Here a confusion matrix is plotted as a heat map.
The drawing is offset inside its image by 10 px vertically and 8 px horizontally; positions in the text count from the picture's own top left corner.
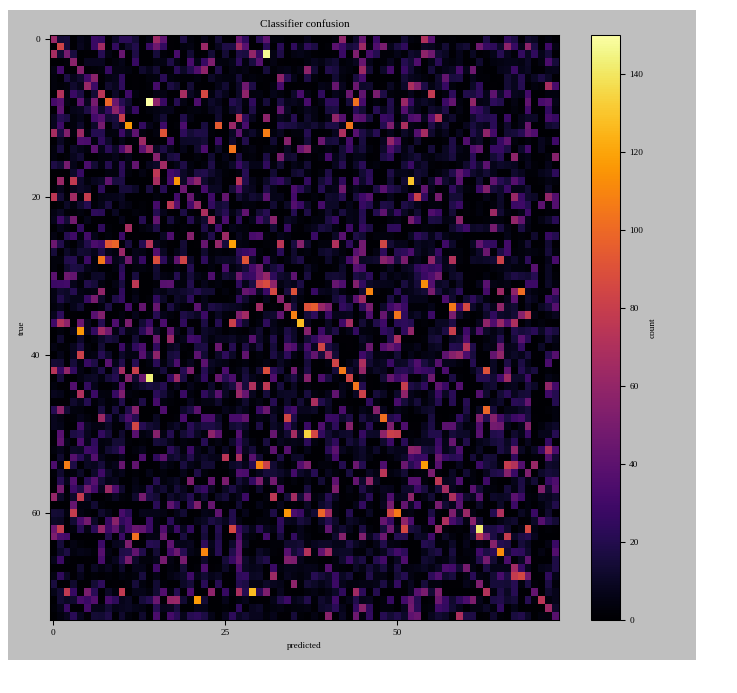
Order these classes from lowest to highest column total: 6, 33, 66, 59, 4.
33, 59, 6, 66, 4
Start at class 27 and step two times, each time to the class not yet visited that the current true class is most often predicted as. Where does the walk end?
56
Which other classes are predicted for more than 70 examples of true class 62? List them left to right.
1, 26, 51, 69
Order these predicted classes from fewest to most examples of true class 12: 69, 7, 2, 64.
7, 64, 69, 2
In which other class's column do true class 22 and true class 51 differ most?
64
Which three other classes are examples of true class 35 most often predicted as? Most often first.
50, 69, 28
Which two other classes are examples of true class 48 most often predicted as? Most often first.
34, 7
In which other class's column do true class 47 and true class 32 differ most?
46
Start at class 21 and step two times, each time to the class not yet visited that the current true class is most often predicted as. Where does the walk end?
15
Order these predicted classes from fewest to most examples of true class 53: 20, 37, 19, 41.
37, 19, 20, 41
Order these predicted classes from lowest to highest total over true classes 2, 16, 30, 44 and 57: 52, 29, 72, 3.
52, 72, 3, 29
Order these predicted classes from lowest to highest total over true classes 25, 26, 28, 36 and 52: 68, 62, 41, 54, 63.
68, 54, 62, 63, 41
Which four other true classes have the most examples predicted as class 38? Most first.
34, 50, 46, 40
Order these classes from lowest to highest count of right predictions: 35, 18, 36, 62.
35, 18, 36, 62
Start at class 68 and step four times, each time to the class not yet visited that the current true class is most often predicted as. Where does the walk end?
58
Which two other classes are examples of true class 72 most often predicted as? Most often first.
45, 52
